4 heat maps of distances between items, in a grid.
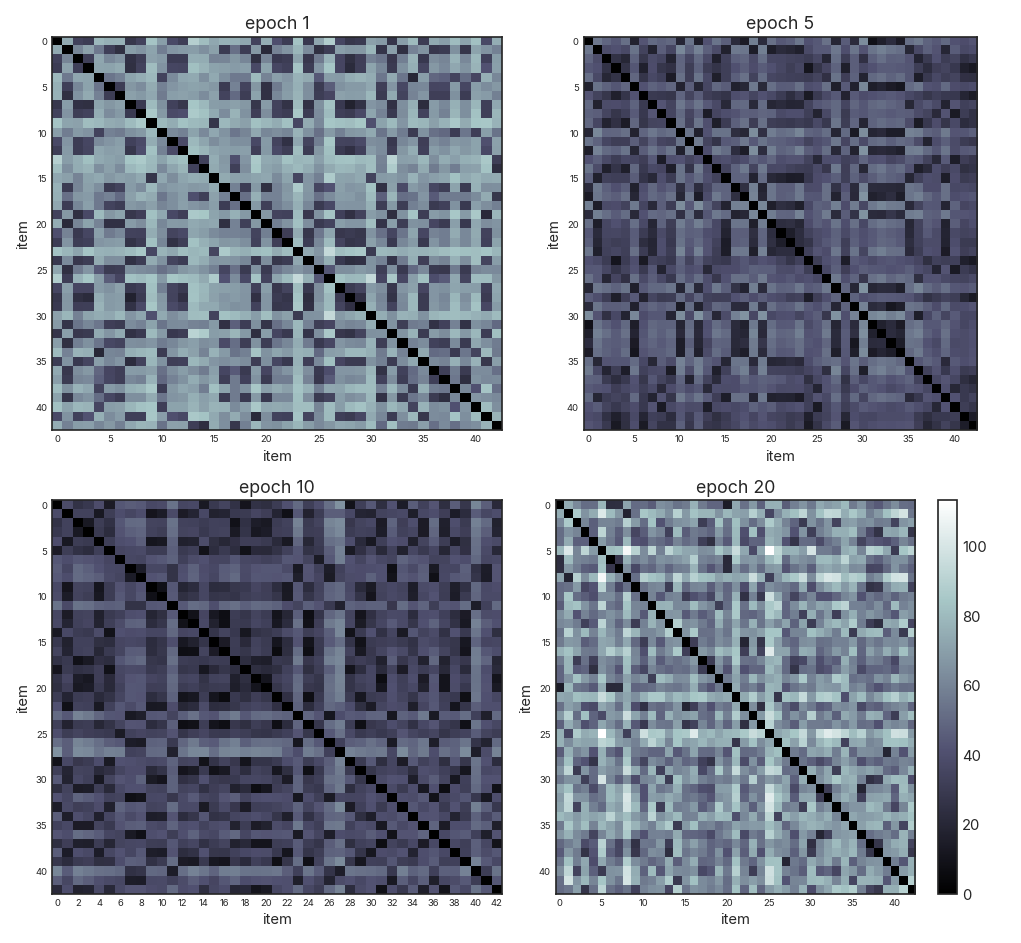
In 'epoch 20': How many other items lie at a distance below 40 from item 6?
3
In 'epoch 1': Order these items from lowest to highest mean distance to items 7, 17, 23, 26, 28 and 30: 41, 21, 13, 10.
21, 41, 10, 13
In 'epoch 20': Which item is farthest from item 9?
5
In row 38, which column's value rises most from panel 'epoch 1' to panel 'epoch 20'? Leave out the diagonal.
34
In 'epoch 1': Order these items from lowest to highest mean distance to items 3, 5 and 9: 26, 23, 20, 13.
20, 23, 26, 13
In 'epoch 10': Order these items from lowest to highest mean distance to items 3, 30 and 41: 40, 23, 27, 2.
2, 23, 40, 27
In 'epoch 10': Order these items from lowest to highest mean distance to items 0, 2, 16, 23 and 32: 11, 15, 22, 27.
15, 22, 11, 27
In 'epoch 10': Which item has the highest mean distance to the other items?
27
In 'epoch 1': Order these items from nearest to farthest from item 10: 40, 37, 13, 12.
40, 37, 12, 13
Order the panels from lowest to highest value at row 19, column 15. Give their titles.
epoch 10, epoch 5, epoch 20, epoch 1
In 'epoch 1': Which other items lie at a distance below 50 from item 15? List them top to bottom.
9, 23, 30
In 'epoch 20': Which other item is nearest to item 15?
22
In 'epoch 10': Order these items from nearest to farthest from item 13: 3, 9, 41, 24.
24, 9, 3, 41
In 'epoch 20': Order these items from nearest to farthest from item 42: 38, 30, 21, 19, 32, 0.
38, 30, 0, 19, 32, 21
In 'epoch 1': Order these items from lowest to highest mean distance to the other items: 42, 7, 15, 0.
7, 0, 42, 15
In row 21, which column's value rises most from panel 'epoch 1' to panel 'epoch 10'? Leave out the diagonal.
27
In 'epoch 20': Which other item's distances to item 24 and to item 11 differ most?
16
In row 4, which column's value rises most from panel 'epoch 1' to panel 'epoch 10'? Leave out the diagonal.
40
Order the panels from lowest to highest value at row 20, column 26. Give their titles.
epoch 1, epoch 5, epoch 10, epoch 20
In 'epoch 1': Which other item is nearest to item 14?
42
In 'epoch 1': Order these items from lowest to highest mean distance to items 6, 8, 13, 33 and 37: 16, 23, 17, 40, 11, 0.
16, 17, 11, 0, 40, 23
